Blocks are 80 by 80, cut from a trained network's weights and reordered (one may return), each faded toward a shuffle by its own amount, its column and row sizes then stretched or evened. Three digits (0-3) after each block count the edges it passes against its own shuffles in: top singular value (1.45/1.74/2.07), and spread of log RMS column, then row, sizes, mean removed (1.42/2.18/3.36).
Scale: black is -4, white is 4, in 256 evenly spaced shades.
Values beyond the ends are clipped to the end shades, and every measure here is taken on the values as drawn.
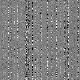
1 3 1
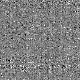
0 0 2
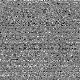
1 0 2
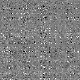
0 2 2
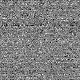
1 0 1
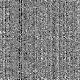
3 2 1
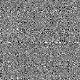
1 1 2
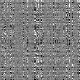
3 3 0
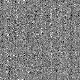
0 1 1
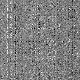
2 2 1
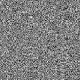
1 0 1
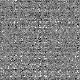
2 2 1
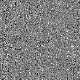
0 2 0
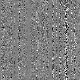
0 3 0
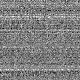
3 0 2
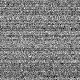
3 0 0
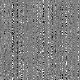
1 3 1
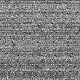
3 0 0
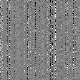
2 3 0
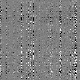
2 3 1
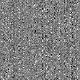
1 2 0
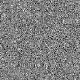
1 1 1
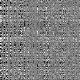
3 3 0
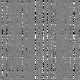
3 3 1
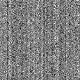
2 1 1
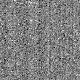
1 0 1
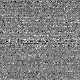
1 0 2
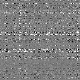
1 1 3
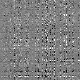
2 3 1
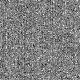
1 0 0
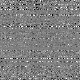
1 0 3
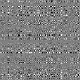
3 2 3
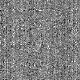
1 1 1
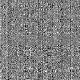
2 1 2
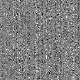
0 2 0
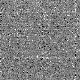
0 1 0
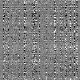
3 3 0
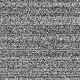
3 0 0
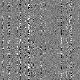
2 3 1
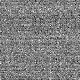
1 1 0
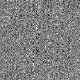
1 2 0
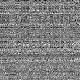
3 0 2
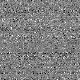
0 0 2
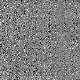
0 2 0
